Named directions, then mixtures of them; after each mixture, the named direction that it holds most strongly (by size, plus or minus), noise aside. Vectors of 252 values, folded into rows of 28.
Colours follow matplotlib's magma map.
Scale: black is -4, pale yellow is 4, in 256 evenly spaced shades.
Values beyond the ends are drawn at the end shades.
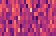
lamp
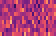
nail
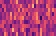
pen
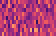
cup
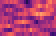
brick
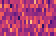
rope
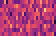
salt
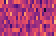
salt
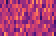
salt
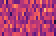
salt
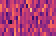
lamp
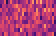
salt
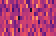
lamp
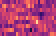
brick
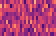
rope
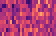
lamp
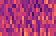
nail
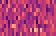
cup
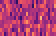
pen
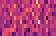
nail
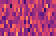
rope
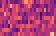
brick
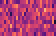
salt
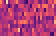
salt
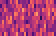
pen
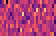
salt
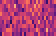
nail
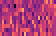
nail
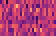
lamp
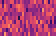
rope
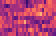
brick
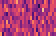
nail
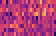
salt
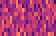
nail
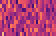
cup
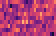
brick
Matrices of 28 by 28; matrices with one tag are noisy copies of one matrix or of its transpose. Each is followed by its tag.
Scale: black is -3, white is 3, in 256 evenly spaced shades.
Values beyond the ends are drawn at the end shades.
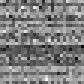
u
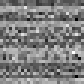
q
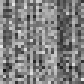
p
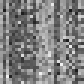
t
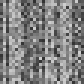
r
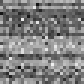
t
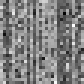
p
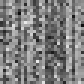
u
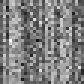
r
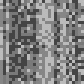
t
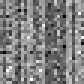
u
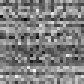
u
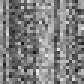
t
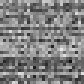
p
